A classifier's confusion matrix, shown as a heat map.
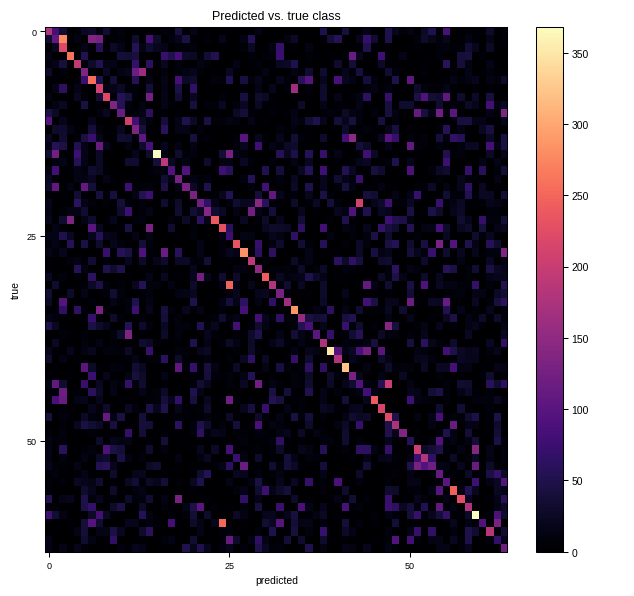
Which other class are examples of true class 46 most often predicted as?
30
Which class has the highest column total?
47
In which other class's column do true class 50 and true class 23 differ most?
3
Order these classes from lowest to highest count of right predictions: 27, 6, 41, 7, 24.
7, 24, 6, 27, 41
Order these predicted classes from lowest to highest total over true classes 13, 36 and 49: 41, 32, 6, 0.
32, 0, 6, 41
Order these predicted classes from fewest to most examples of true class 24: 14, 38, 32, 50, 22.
22, 32, 50, 38, 14
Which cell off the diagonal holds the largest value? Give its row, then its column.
1, 2
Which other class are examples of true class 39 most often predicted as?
44
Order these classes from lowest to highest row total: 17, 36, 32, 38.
32, 38, 36, 17
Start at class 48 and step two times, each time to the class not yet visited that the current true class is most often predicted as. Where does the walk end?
54
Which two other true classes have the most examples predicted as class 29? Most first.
21, 43
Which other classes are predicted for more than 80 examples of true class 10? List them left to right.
51, 54, 56, 63
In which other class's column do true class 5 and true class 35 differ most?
13
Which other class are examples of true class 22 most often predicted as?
28
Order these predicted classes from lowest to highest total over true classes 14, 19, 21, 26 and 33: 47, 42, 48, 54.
42, 48, 47, 54
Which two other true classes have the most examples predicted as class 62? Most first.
60, 59
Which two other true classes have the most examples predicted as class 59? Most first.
51, 53
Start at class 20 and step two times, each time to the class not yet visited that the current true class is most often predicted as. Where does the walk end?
25
